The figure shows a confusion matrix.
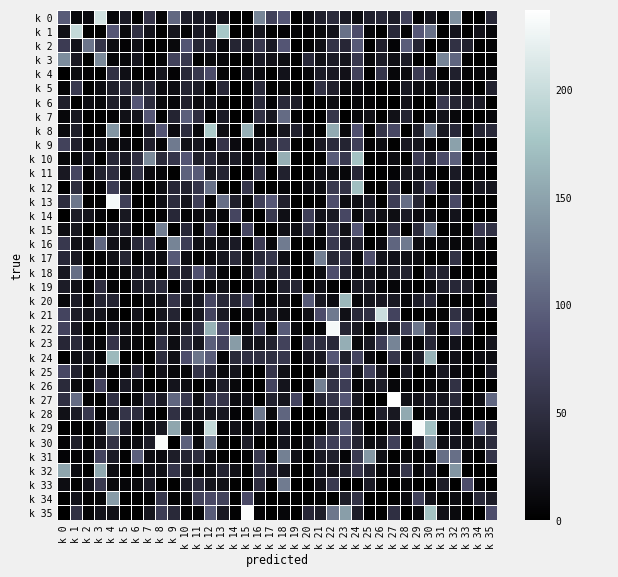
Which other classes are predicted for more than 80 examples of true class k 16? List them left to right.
k 3, k 9, k 18, k 27, k 28
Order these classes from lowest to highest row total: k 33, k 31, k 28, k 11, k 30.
k 33, k 11, k 28, k 31, k 30
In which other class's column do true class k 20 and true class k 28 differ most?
k 23
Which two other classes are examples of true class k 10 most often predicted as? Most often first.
k 24, k 18
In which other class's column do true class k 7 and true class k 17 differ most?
k 21
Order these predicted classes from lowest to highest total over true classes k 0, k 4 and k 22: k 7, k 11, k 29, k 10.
k 7, k 10, k 11, k 29
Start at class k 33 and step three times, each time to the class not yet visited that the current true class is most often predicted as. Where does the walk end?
k 13
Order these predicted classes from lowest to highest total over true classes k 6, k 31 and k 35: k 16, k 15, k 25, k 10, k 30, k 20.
k 20, k 10, k 16, k 25, k 30, k 15
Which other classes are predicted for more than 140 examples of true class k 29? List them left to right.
k 9, k 12, k 30
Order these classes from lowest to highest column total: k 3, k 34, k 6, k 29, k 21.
k 34, k 6, k 21, k 29, k 3
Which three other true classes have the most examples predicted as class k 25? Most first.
k 31, k 17, k 21
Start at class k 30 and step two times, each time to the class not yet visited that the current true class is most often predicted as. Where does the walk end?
k 12
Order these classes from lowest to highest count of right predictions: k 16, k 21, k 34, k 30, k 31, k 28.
k 34, k 16, k 21, k 31, k 30, k 28
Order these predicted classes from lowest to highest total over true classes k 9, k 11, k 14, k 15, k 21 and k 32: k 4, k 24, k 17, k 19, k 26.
k 19, k 4, k 17, k 26, k 24
